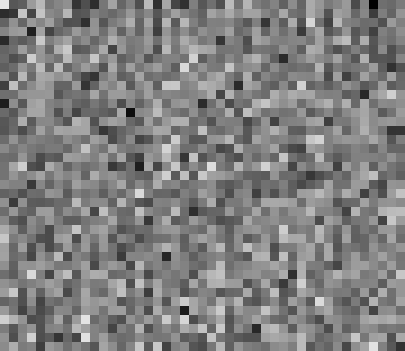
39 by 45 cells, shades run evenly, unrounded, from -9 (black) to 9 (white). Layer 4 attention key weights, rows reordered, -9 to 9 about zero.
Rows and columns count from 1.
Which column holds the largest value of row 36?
10
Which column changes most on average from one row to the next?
21
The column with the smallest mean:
15
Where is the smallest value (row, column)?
1, 42
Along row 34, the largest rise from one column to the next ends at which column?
36
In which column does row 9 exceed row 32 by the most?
28
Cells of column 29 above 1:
17
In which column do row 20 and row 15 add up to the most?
23
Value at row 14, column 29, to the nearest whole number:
-2
